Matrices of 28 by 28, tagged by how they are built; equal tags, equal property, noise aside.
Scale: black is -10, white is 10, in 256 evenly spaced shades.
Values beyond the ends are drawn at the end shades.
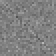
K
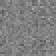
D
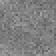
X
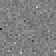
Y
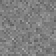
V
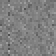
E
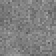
X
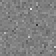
Y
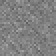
V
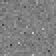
Y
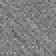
V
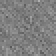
V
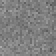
X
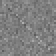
K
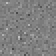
Y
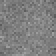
X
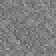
V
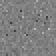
Y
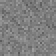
V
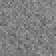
V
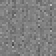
E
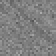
V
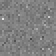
Y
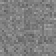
D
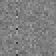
E
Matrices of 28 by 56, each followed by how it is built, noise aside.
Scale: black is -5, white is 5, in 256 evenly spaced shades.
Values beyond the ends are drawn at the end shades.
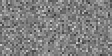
noise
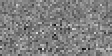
uneven rows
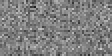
blocks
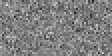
noise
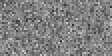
noise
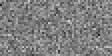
noise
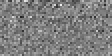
uneven rows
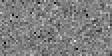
sparse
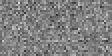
low rank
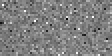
sparse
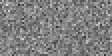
noise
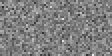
noise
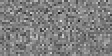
low rank
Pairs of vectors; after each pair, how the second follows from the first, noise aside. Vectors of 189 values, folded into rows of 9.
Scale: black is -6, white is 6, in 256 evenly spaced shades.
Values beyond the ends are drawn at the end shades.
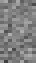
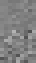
reversed, partly zeroed.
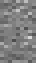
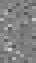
wrapped around, partly zeroed.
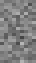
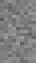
negated, shrunk.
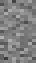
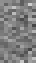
reversed, negated.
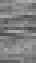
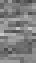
negated.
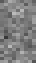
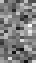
reversed, negated, scaled up.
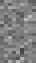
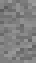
wrapped around, negated, shrunk.
